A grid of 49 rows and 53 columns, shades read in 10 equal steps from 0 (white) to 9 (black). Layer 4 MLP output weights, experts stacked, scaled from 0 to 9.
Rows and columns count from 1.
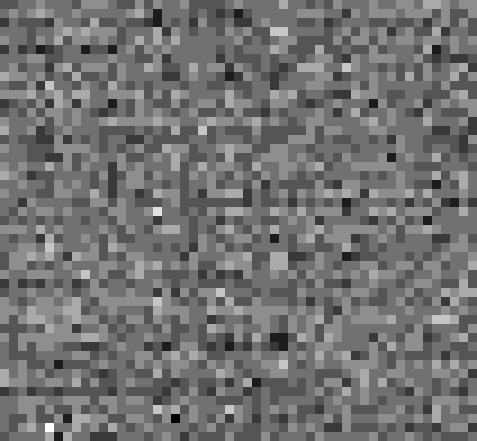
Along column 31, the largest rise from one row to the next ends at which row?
27
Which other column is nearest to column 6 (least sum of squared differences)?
4
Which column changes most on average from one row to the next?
18
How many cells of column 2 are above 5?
13
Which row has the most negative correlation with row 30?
38
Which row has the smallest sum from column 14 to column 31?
14
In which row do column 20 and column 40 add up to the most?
47
